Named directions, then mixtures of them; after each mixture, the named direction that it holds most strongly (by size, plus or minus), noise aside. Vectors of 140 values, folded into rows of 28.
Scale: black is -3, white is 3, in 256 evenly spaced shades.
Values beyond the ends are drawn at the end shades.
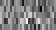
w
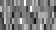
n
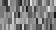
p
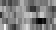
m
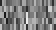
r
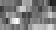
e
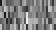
r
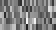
r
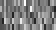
n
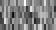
n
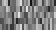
p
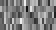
n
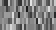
p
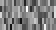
n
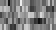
m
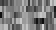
m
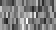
w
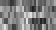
m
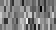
w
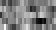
m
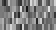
p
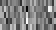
r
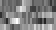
e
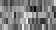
m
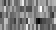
w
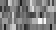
m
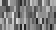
p
